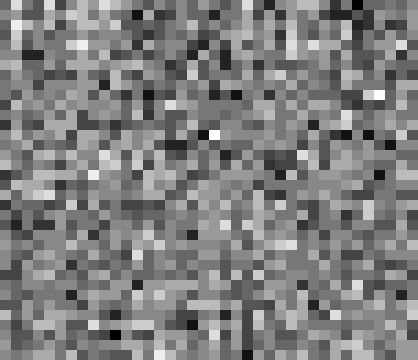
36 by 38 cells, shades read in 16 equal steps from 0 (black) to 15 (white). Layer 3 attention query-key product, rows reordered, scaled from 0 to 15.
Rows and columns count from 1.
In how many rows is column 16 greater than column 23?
17
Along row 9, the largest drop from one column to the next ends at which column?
10
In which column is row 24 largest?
14
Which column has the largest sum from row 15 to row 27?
24
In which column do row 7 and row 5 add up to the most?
8
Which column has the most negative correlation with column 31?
23
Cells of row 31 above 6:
28
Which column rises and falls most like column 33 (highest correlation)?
15
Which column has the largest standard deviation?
13
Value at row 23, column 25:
6
